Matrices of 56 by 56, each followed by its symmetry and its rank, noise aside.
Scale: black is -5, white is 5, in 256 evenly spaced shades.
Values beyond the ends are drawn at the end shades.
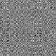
no symmetry, rank four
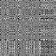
no symmetry, rank three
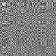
no symmetry, rank three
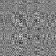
no symmetry, rank three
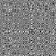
symmetric, rank five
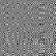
no symmetry, rank three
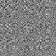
symmetric, rank five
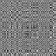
symmetric, rank three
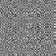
no symmetry, rank four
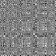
symmetric, rank three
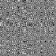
antisymmetric, rank four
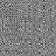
no symmetry, rank five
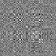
symmetric, rank three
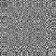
symmetric, rank three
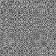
symmetric, rank four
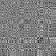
symmetric, rank four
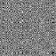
symmetric, rank four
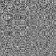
no symmetry, rank five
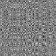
antisymmetric, rank four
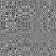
no symmetry, rank three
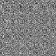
antisymmetric, rank four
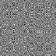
no symmetry, rank four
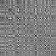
symmetric, rank three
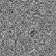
symmetric, rank five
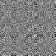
no symmetry, rank three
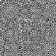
symmetric, rank five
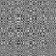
no symmetry, rank three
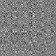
antisymmetric, rank four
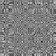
symmetric, rank four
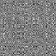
antisymmetric, rank four
